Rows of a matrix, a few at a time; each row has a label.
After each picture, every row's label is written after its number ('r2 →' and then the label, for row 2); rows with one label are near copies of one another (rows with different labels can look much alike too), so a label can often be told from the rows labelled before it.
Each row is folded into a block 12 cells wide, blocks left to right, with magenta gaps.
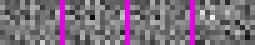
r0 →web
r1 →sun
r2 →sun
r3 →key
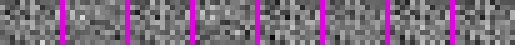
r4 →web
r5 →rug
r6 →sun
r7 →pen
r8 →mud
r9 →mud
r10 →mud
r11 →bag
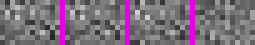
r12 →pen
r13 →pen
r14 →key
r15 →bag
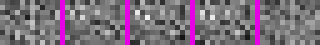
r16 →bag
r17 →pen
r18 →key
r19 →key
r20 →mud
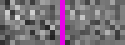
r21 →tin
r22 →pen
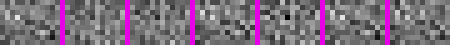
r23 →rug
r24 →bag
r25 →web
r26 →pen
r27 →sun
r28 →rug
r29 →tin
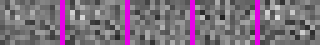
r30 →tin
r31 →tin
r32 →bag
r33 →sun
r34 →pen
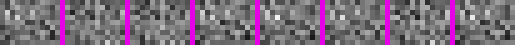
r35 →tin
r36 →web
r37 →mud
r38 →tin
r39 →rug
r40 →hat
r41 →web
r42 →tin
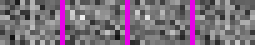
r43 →mud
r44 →rug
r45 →key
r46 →mud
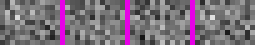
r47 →tin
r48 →bag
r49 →mud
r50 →hat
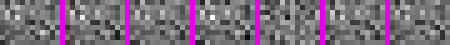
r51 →pen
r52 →tin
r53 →key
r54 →key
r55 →sun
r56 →tin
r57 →pen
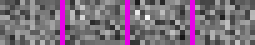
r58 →mud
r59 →tin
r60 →key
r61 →bag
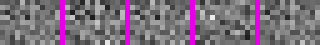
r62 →sun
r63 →web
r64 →sun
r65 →rug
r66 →web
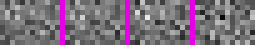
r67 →pen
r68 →hat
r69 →key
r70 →sun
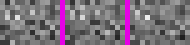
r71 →hat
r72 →pen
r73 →rug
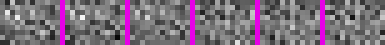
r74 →key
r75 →rug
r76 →pen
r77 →web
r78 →mud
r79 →sun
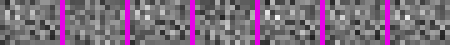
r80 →tin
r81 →bag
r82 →pen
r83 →bag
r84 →key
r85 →hat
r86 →hat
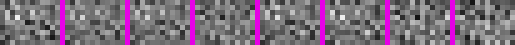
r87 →tin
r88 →hat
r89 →pen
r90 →sun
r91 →pen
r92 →key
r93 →sun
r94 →mud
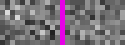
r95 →pen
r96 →bag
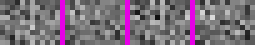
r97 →mud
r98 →tin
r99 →sun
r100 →key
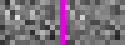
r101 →tin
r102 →rug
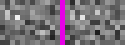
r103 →rug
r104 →hat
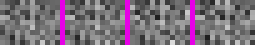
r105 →mud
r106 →mud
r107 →web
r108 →mud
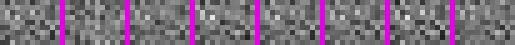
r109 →hat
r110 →mud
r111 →rug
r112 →rug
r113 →hat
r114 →hat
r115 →hat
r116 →pen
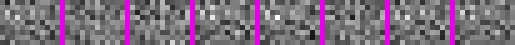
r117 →key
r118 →mud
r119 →web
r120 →pen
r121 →rug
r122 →sun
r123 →hat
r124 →pen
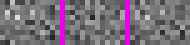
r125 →key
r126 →sun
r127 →hat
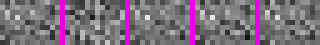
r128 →rug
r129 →bag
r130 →rug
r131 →rug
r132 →key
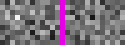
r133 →hat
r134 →sun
